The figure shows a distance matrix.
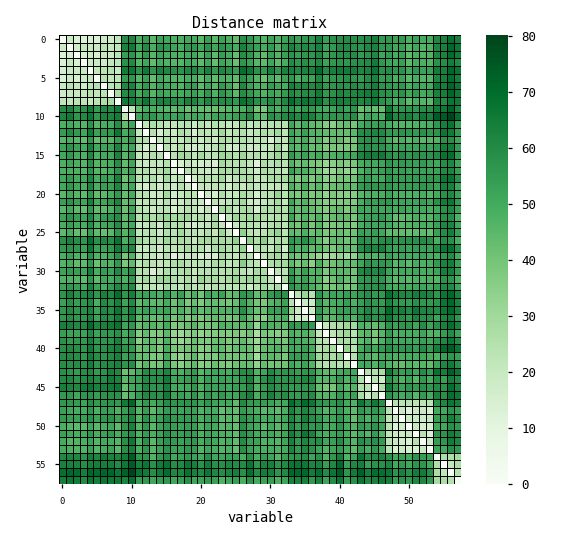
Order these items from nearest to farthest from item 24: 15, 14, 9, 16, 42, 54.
14, 16, 15, 42, 9, 54
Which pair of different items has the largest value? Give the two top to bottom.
10, 56
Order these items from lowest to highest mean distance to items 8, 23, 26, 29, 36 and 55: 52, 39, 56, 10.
39, 52, 56, 10
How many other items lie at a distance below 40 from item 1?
8
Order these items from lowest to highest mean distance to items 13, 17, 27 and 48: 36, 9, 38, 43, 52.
38, 52, 36, 9, 43
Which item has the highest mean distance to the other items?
56
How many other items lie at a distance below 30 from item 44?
3
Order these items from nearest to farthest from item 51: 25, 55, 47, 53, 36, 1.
53, 47, 25, 1, 55, 36
